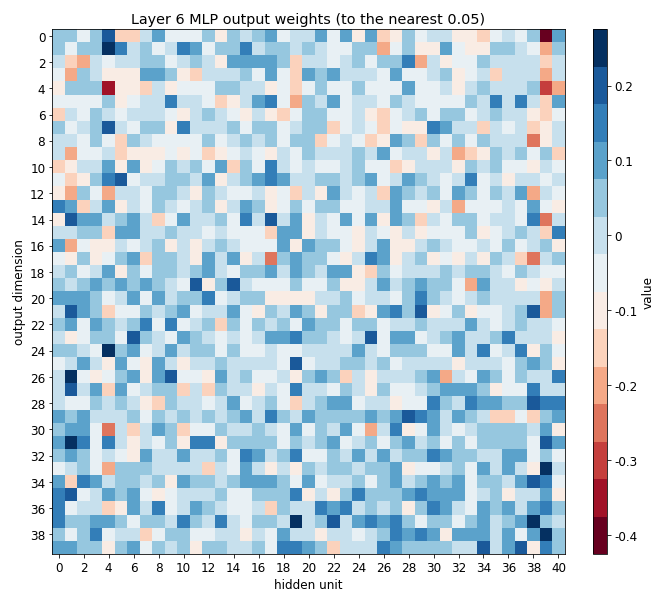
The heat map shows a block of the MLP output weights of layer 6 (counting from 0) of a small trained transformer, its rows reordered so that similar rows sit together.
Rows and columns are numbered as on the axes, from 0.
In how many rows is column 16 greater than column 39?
19
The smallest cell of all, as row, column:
0, 39
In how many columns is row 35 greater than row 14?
17
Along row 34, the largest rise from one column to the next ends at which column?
2
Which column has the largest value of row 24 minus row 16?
4
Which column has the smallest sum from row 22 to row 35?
10
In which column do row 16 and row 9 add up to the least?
1
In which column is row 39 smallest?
22
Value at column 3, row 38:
0.15
